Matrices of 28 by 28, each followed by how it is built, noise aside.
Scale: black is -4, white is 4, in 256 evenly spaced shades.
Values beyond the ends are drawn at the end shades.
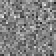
low rank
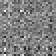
low rank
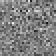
low rank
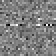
uneven rows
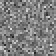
noise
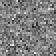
noise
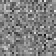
low rank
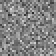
Toeplitz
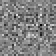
low rank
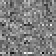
low rank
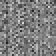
repeating rows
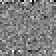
uneven rows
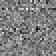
uneven rows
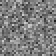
noise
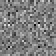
low rank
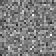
repeating rows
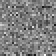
uneven rows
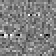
uneven rows
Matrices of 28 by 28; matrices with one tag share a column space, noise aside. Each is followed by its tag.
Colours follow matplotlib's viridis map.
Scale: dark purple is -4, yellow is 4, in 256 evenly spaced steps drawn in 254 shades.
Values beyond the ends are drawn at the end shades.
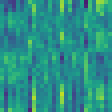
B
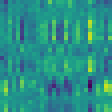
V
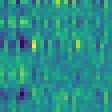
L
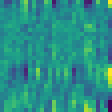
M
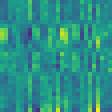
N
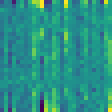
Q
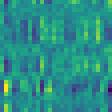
V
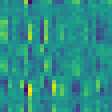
V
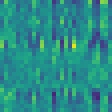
L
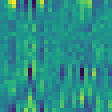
M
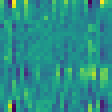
M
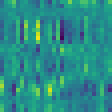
V
